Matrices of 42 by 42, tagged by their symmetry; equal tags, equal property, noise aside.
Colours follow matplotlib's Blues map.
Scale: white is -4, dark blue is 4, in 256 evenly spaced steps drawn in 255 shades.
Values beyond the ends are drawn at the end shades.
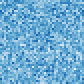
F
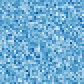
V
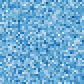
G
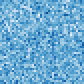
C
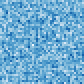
G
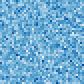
G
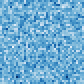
F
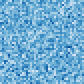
C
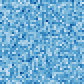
G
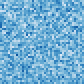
G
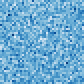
G
